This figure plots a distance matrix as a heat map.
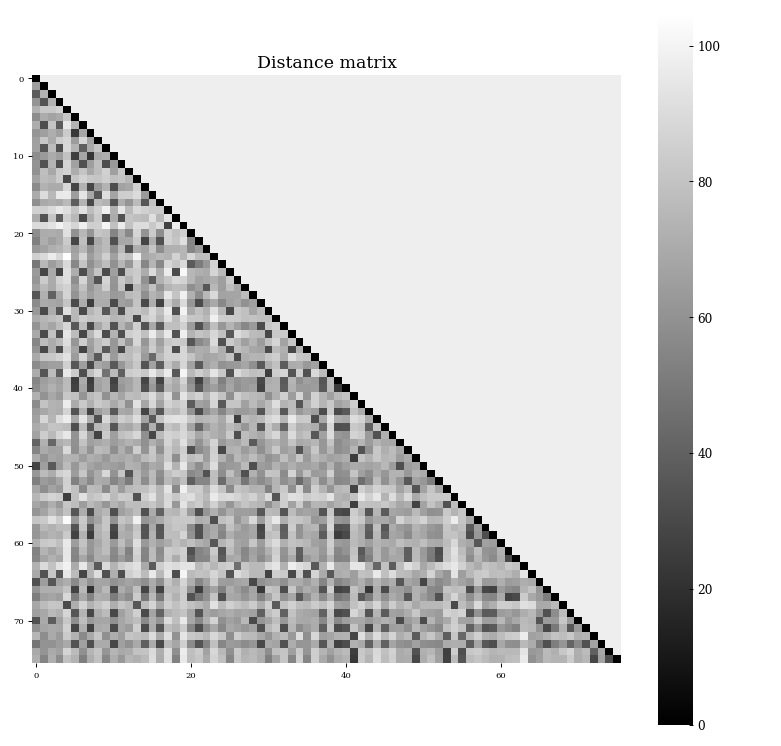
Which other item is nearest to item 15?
46
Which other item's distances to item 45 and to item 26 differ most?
44
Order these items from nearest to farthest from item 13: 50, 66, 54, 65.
54, 65, 50, 66
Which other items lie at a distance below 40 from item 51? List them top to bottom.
12, 22, 27
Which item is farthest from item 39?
19
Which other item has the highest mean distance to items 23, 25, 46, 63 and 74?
4
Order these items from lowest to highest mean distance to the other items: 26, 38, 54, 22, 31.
22, 26, 38, 31, 54
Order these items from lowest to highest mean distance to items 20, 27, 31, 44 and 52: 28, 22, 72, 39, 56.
22, 39, 56, 28, 72
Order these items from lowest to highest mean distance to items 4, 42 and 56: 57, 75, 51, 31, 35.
31, 51, 35, 75, 57
